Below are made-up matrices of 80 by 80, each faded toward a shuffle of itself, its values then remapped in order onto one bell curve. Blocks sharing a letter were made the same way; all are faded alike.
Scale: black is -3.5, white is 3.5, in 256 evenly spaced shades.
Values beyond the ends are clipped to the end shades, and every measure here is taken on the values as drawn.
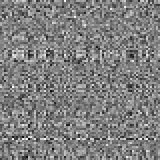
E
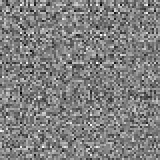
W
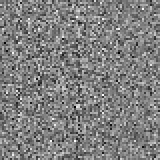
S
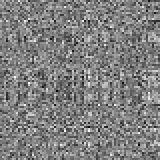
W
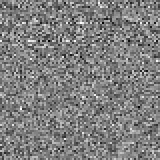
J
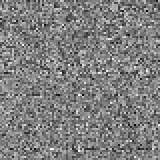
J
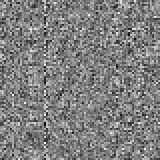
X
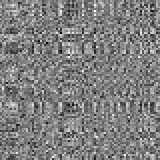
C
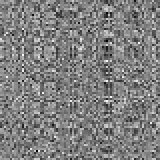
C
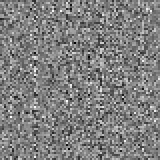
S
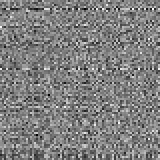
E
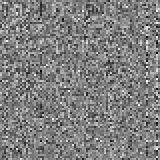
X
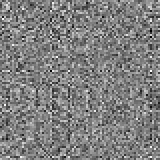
W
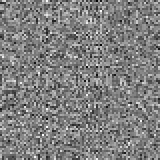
X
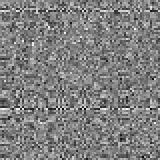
E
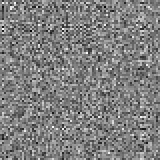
X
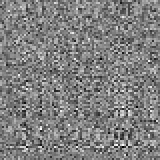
W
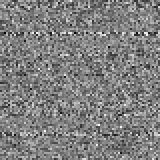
J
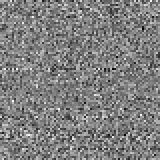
J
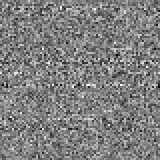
J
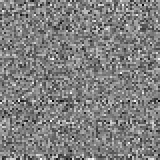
J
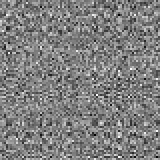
W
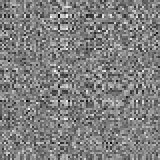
E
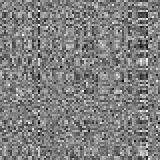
C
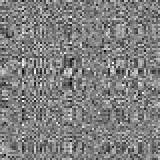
C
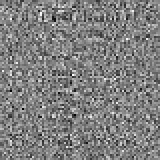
W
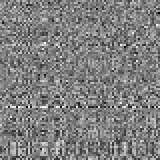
E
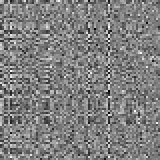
C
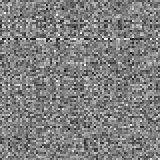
E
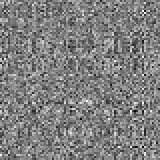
W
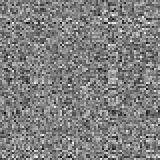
W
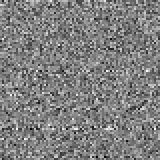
J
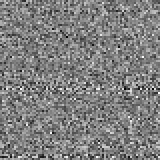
J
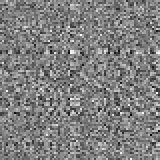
W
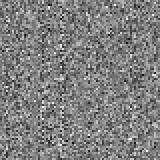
S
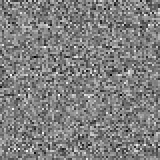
J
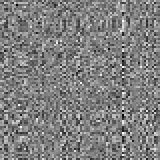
C
